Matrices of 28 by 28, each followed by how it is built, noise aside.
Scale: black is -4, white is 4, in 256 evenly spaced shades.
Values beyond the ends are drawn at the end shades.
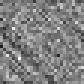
Toeplitz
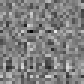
low rank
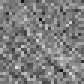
Toeplitz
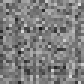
blocks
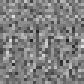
repeating columns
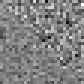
upper triangular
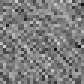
Toeplitz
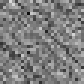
Toeplitz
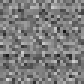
repeating columns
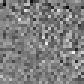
upper triangular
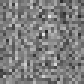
blocks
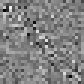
banded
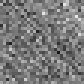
Toeplitz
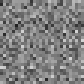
repeating columns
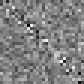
banded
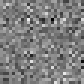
low rank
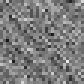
Toeplitz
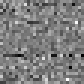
uneven rows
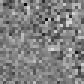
upper triangular
